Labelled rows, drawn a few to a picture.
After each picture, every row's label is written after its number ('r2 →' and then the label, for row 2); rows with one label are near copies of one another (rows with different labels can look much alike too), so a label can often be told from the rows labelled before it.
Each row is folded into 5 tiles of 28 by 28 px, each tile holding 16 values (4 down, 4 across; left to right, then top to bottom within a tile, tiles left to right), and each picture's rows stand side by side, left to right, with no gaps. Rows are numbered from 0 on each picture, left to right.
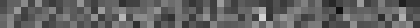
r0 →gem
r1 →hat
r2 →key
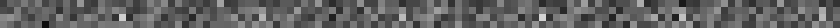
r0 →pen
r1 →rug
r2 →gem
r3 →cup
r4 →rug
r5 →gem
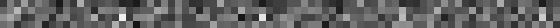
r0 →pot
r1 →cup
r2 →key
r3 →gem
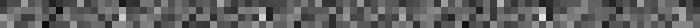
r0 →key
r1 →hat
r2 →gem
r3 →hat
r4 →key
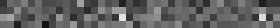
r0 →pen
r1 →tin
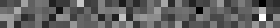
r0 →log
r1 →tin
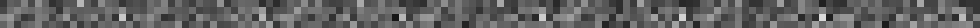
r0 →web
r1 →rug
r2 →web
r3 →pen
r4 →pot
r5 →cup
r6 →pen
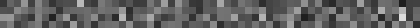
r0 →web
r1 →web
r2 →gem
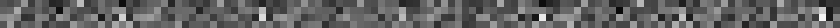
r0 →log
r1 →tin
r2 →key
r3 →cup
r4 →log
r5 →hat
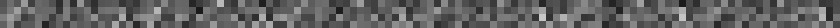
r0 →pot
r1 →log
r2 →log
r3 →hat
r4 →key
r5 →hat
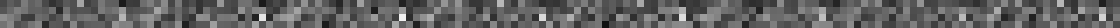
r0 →key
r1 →cup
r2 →pot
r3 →web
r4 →pen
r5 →key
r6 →gem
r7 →gem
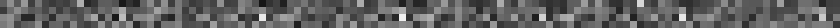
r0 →rug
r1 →cup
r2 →pen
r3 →web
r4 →web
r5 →pen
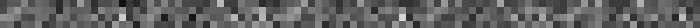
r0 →pot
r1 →rug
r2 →pot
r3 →rug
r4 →web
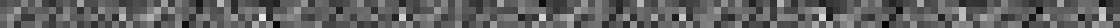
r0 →gem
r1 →pot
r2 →tin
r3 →cup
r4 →web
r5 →hat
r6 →key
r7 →key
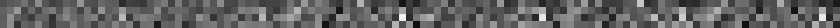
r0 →gem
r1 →pen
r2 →pot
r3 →pen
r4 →rug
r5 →pot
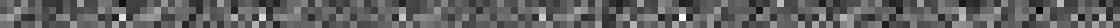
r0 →cup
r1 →pot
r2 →tin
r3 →tin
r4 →cup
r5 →log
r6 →key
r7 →log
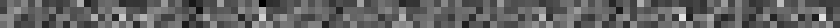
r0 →rug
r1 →key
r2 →key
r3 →hat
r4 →hat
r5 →web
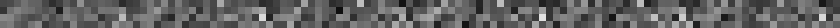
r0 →key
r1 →hat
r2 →log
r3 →pot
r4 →rug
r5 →cup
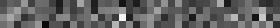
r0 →pot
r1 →rug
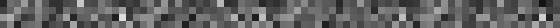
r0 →web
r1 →rug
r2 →pot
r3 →cup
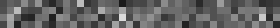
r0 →gem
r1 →pot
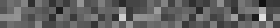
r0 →tin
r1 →tin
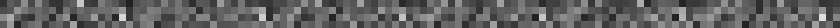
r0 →web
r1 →hat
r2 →gem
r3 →web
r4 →rug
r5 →pot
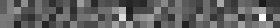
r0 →hat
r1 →pen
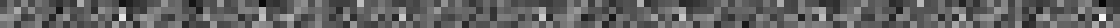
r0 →pot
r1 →key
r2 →web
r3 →hat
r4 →rug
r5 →pen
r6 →log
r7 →cup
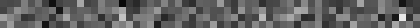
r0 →key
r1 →gem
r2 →cup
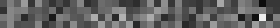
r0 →rug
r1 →cup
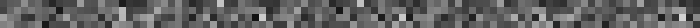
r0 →key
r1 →web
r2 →log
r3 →rug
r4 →pen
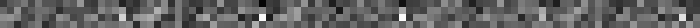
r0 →pen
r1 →cup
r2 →tin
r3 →key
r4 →cup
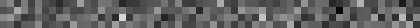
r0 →cup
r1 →gem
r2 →log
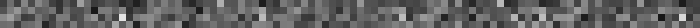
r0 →pot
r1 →key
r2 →hat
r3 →rug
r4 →cup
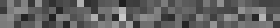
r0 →rug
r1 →pen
